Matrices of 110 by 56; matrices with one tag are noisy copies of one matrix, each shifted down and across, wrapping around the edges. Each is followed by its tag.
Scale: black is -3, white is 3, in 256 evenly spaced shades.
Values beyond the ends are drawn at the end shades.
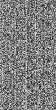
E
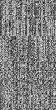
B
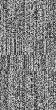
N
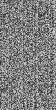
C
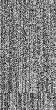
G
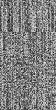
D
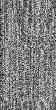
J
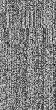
N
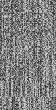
B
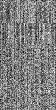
G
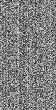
E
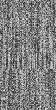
B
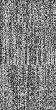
B
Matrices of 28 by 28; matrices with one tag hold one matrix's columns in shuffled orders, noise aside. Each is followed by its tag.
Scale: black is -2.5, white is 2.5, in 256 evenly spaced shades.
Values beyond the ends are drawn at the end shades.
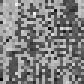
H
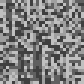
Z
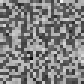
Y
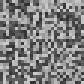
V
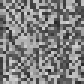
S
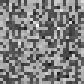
V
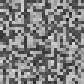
S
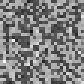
Y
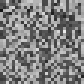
V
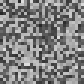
Y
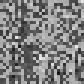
Z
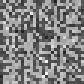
S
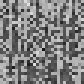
H
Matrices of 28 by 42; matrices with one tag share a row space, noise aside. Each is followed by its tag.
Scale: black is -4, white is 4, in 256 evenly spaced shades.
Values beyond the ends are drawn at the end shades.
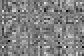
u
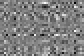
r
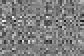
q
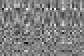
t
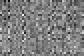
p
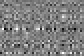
t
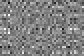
p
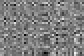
r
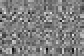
q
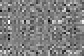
p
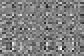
q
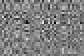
t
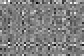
p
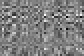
u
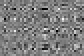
r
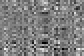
r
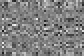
u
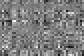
u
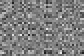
q
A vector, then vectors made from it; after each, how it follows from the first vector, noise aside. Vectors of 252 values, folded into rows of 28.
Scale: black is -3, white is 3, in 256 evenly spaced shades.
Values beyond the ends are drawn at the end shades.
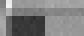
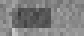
wrapped around, shrunk.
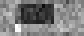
wrapped around.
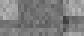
wrapped around, negated, shrunk.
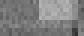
reversed, negated, shrunk.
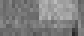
reversed, negated, shrunk.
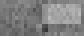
wrapped around, negated, shrunk.
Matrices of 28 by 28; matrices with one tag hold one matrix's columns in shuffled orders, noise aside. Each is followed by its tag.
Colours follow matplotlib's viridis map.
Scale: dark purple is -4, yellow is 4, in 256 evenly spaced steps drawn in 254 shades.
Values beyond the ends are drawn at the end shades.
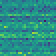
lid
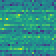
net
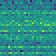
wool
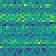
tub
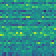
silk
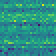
tub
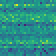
tub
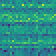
tub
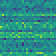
lid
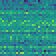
wool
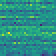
silk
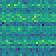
tub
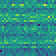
tub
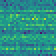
net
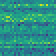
tub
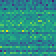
wool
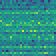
wool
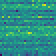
silk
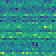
lid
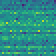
wool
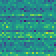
lid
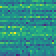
silk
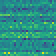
lid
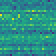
net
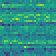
tub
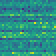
lid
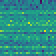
wool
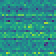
lid
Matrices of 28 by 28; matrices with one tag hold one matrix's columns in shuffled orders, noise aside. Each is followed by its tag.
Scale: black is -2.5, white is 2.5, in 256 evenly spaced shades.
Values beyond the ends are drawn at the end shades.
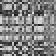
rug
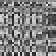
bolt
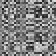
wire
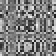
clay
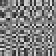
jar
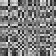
jar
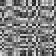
jar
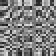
jar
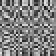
jar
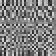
jar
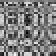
bolt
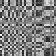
jar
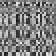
bolt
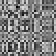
clay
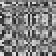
bolt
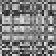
rug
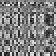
bolt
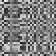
wire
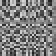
jar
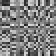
jar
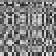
bolt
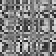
clay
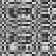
wire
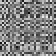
wire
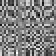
jar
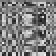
bolt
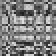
rug
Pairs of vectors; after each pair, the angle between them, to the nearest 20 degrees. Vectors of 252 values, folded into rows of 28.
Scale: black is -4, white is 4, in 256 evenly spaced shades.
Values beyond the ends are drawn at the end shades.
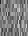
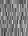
40 degrees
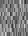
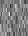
40 degrees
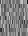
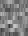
80 degrees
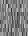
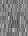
40 degrees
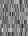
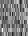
20 degrees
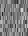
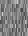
160 degrees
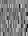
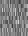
120 degrees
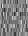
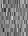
60 degrees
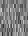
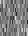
100 degrees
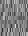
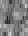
100 degrees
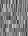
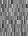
100 degrees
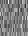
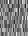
20 degrees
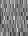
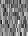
100 degrees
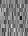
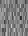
20 degrees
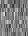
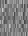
120 degrees
